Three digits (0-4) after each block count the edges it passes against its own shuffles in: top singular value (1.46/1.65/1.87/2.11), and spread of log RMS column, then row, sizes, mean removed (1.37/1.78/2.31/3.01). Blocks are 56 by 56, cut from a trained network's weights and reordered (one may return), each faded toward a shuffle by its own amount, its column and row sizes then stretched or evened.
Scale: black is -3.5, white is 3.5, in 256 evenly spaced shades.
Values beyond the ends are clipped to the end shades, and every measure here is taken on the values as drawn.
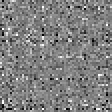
0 3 3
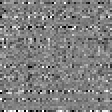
2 1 4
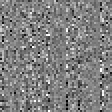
1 4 0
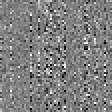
1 4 1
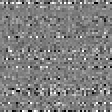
4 2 4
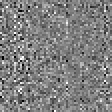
1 3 1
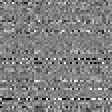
4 0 4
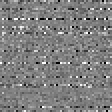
1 0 4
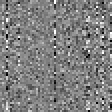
2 4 0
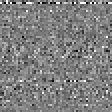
2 0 3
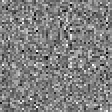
1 2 0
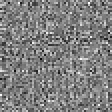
2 0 2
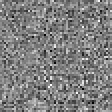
2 2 1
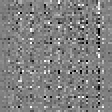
2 4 3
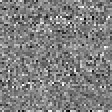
0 0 3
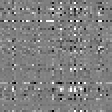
4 3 4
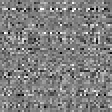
2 1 4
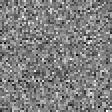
0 0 1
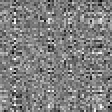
4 3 1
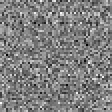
3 0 2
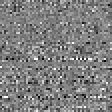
1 0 4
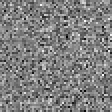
1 1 0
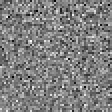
0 0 1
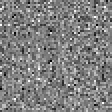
0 3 1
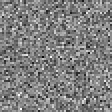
0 0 0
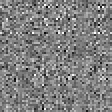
3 3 2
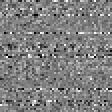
1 0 4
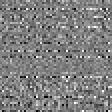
2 1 4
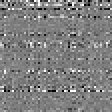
3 2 4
